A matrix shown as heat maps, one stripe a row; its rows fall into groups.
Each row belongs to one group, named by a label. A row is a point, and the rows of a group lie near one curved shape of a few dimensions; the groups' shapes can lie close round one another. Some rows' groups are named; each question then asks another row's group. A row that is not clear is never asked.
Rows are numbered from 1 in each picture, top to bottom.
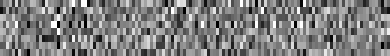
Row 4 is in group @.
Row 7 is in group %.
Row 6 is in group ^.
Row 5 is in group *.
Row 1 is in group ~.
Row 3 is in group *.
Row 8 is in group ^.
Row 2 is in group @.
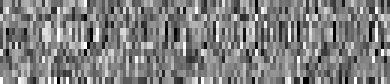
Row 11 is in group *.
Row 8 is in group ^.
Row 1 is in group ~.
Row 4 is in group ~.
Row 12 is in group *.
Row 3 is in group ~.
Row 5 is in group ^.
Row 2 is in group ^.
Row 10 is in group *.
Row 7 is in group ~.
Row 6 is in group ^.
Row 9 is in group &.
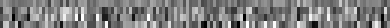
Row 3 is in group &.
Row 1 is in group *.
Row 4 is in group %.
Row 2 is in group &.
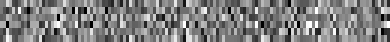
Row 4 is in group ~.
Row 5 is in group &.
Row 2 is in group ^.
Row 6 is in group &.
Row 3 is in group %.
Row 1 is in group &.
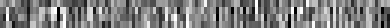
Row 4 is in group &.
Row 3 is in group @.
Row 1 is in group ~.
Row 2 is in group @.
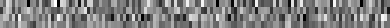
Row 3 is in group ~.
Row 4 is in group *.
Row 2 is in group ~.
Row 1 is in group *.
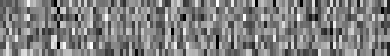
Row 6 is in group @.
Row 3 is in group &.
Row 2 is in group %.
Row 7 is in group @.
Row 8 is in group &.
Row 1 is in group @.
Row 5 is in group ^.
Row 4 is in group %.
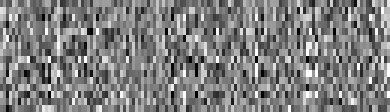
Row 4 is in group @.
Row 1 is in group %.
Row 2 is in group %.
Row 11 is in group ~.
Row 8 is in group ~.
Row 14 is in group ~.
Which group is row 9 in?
*
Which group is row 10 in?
@
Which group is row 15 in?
^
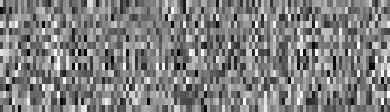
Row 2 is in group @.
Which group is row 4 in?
@
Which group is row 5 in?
@
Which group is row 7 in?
%
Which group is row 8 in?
*
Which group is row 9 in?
~
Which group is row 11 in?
@
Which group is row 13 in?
&
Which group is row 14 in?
%
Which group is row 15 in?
&
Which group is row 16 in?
~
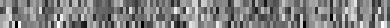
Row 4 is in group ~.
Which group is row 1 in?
%
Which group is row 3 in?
%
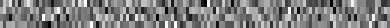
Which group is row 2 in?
~
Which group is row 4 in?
^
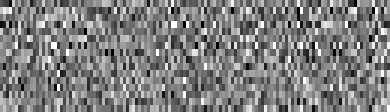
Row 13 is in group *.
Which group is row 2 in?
%
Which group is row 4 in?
@
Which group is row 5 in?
^
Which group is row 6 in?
^
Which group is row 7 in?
@
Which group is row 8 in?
&
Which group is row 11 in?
%
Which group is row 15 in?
%
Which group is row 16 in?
%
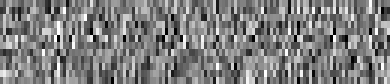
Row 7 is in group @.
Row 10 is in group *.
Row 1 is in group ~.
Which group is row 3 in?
^
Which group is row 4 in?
~
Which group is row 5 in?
^
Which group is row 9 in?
%
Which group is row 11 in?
%
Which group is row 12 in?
~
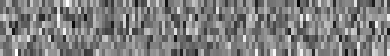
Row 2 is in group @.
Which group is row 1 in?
&
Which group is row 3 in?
*
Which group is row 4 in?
^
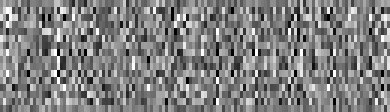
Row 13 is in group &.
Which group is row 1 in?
*
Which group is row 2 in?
%
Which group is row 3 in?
@
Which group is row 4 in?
&
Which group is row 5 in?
^
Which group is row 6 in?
%
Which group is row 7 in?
^
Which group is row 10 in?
%
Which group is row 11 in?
@
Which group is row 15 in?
~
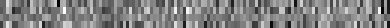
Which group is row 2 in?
&
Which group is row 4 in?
&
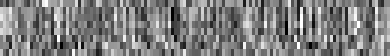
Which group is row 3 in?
%
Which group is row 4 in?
%
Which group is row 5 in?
%
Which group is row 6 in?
*
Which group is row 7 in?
&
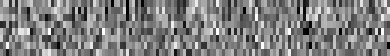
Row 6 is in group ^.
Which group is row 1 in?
~
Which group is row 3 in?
~
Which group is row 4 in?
@
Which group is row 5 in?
*
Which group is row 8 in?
&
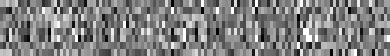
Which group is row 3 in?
&
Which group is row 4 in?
*
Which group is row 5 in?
~
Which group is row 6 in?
~
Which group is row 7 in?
@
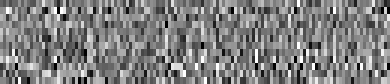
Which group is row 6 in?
^
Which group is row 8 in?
~
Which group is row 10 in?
@
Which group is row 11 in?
^
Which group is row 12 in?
^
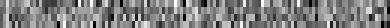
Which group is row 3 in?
^
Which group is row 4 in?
%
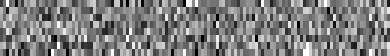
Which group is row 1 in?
^
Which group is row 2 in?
@
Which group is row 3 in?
^
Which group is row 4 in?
~
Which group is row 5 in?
&
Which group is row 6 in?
*
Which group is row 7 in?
*
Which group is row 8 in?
~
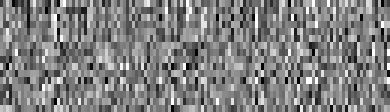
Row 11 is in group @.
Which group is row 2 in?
~
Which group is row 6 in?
%
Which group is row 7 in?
%
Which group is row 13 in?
&
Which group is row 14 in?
@
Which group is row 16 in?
%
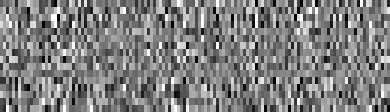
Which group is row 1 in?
@
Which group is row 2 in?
~
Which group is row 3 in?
@
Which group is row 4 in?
@
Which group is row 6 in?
@
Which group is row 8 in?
&
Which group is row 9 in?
@
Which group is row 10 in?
^
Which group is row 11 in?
@
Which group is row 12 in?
@
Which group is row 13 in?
^
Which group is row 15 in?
@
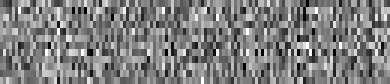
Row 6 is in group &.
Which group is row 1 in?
*
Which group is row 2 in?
^
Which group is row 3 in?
~
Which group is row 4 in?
%
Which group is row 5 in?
%
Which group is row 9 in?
%
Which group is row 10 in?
^
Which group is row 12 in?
*
